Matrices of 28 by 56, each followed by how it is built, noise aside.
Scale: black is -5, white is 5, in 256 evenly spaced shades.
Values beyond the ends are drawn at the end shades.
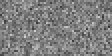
noise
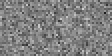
noise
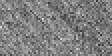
Toeplitz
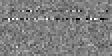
uneven rows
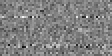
uneven rows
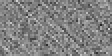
Toeplitz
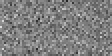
repeating rows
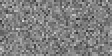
noise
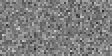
noise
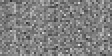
repeating rows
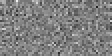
low rank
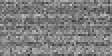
blocks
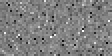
sparse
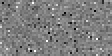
sparse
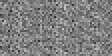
repeating rows
